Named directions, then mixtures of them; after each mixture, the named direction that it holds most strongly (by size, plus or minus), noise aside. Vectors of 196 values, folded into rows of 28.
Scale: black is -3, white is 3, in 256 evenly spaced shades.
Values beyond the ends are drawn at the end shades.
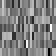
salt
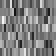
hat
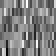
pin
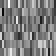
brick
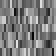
hat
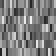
hat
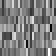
salt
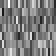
brick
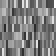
pin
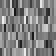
hat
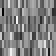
brick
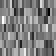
hat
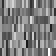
salt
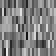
pin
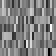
salt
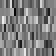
hat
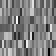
salt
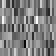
salt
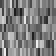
hat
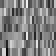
pin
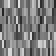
brick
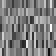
salt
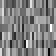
salt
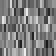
hat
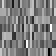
salt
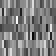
brick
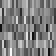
brick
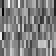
brick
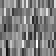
pin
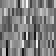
pin
